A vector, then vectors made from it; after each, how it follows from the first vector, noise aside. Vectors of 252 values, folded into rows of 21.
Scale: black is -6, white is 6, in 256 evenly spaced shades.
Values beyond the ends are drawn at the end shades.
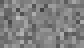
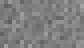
wrapped around, negated, shrunk.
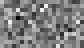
negated, scaled up.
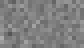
wrapped around, negated, shrunk.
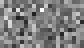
negated, scaled up.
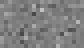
negated, partly zeroed.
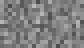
wrapped around.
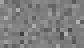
negated, partly zeroed.
